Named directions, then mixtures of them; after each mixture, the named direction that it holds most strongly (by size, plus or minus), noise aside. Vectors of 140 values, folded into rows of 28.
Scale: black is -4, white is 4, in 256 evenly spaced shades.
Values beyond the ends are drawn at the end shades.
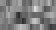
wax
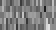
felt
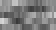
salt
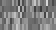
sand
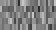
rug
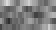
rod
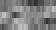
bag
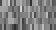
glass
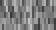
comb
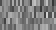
sand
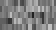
rug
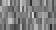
glass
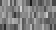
glass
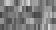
rod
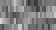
bag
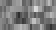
wax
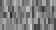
comb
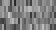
glass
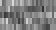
salt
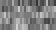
bag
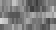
salt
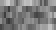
rod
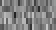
rug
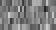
sand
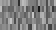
rug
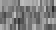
bag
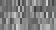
sand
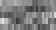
salt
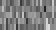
felt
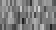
glass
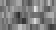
wax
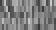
comb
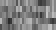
rod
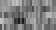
salt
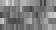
rod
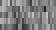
glass
